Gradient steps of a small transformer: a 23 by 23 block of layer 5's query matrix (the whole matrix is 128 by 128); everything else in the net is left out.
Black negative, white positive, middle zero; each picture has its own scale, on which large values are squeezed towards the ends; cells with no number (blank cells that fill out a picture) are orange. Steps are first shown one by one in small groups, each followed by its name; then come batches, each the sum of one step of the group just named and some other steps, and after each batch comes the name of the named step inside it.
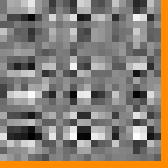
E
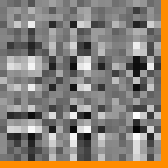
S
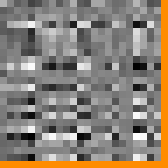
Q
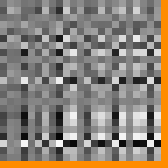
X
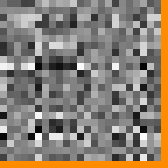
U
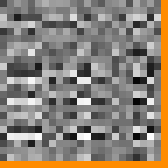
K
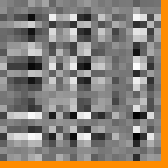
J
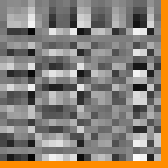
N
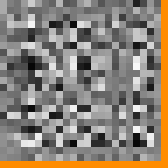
J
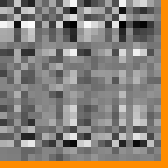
X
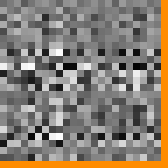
U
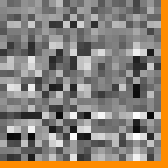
S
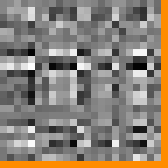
N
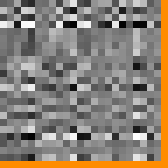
Q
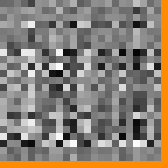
S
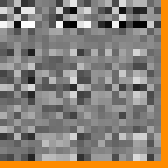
N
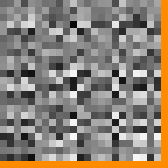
N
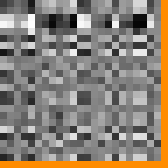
X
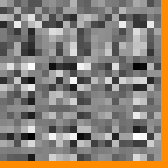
Q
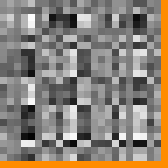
X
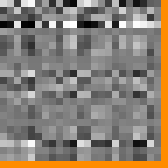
E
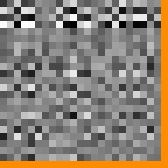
K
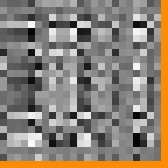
J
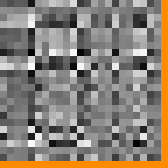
U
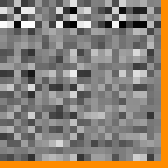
N
